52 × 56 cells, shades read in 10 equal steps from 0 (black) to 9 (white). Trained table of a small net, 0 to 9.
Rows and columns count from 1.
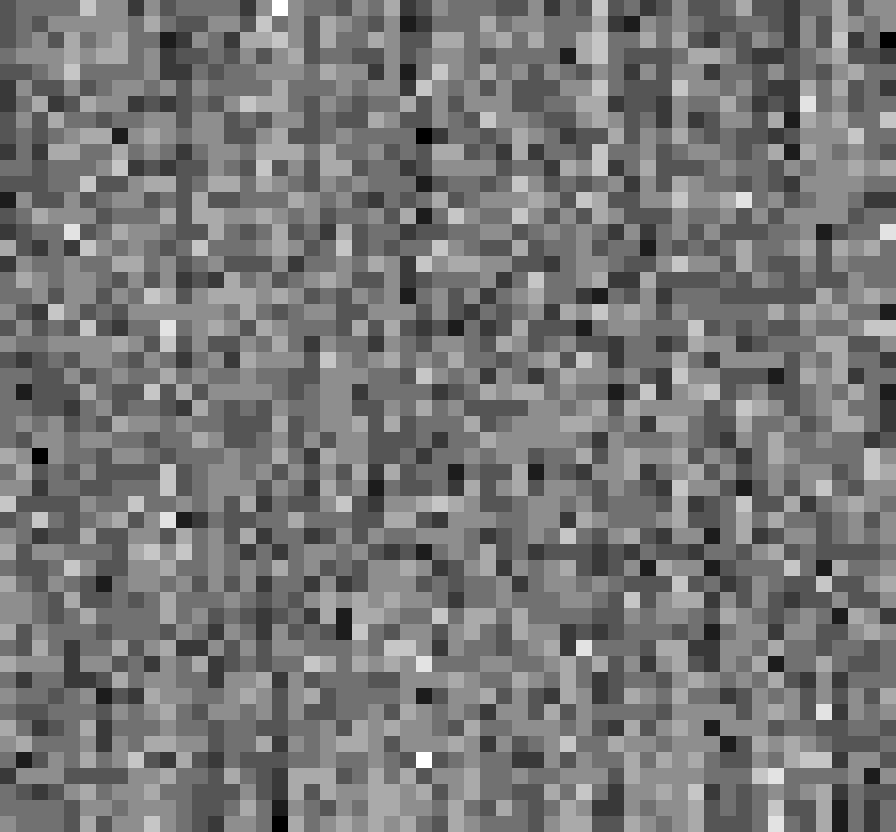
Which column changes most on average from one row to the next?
27
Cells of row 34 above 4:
23
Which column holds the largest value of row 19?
10
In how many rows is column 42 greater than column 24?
15
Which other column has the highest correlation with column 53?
18
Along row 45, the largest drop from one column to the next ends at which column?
53
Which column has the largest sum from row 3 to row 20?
38
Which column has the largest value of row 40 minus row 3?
56
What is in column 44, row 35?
2
